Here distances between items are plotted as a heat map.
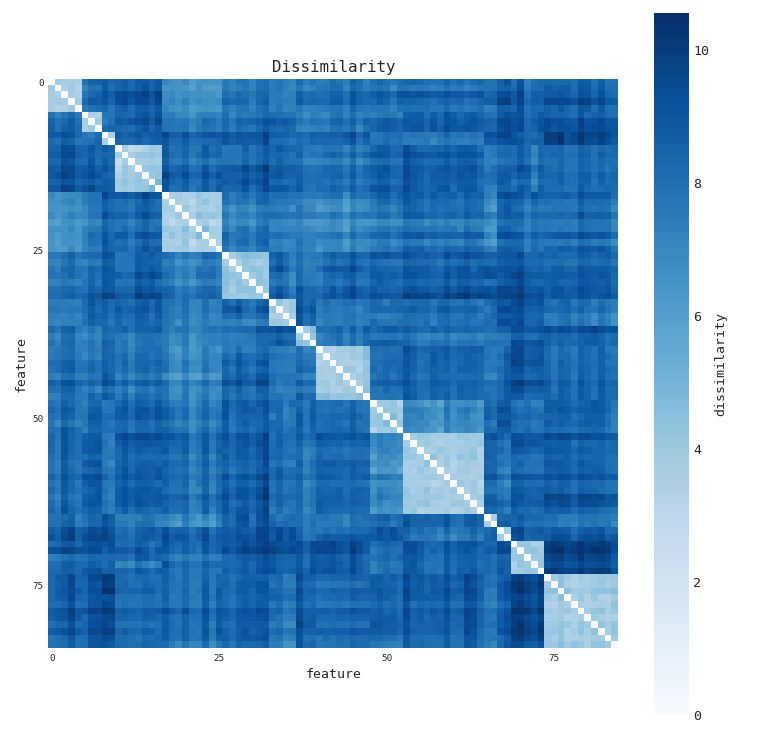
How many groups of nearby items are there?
15
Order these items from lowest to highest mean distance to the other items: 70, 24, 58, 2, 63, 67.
24, 58, 63, 2, 67, 70
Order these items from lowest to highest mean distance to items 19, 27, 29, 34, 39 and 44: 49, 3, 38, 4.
38, 4, 3, 49
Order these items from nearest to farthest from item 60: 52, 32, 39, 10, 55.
55, 52, 39, 10, 32
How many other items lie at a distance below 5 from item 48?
4
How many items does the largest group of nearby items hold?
12
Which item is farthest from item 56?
32
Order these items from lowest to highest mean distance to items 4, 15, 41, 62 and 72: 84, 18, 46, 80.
46, 18, 84, 80
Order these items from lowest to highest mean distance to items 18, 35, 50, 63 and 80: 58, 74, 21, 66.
21, 58, 74, 66
